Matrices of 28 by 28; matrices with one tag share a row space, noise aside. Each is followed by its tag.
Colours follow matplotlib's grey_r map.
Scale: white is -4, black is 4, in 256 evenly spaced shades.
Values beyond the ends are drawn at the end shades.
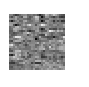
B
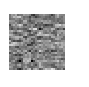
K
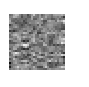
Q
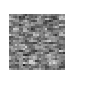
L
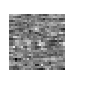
B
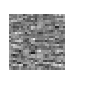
K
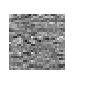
K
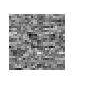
K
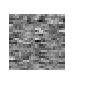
B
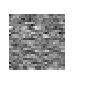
L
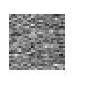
K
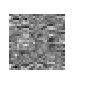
Q
